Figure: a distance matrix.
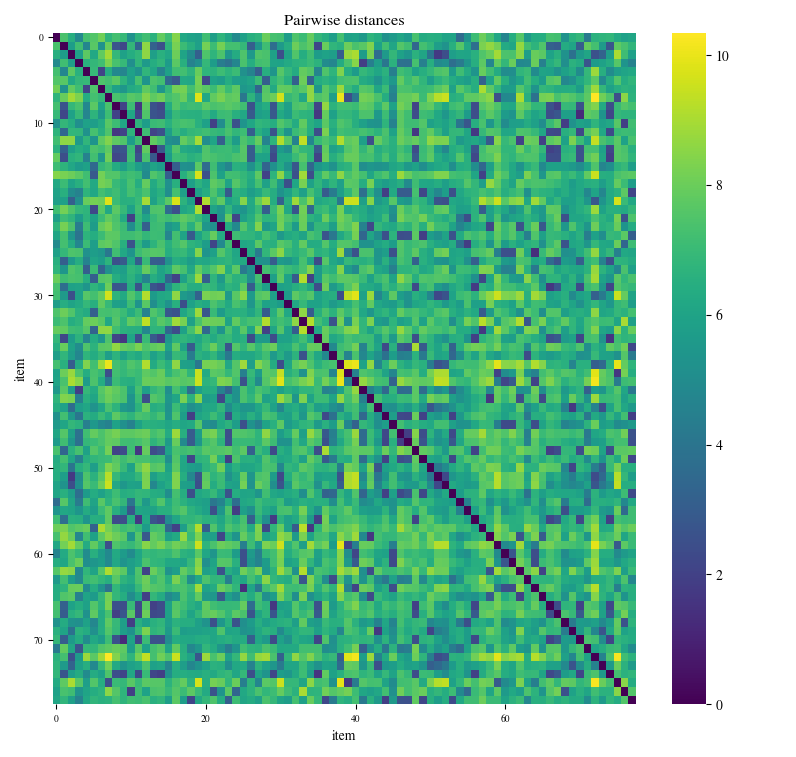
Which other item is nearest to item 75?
39
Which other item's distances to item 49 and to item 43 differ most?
69
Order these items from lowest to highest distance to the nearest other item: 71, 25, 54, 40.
25, 40, 71, 54
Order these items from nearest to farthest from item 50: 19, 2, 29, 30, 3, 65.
2, 30, 19, 3, 29, 65
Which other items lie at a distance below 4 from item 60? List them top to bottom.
25, 40, 45, 61, 64
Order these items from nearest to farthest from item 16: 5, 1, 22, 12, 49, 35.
5, 12, 22, 35, 49, 1
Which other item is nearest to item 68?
10
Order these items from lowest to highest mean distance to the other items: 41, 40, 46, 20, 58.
41, 20, 46, 58, 40
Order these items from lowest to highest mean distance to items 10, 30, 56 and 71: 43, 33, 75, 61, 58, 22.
43, 22, 58, 61, 33, 75
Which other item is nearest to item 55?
24
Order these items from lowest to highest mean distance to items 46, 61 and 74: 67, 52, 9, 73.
9, 67, 73, 52
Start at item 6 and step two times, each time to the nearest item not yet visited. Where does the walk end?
27
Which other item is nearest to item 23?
49
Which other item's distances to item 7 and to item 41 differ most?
3
